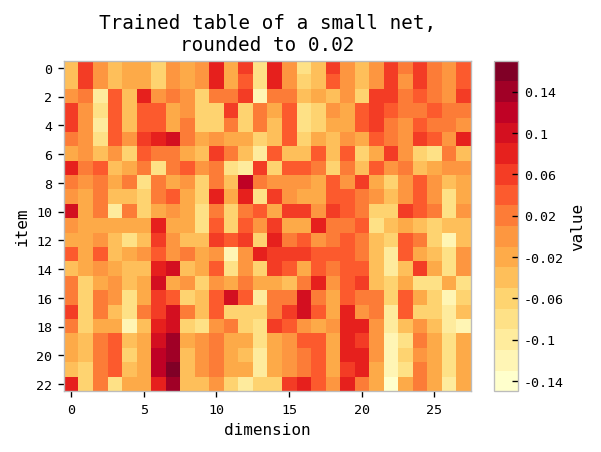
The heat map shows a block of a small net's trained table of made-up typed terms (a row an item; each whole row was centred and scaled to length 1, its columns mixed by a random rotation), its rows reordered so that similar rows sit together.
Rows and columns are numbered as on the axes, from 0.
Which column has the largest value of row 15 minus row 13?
11
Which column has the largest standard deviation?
22
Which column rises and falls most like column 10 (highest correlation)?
14
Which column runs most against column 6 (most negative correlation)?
1
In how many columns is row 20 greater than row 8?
11
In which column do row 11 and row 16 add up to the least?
26
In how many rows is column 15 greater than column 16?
9
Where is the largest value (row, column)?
21, 7
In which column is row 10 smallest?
3
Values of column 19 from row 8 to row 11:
0 0.04 0.04 0.02
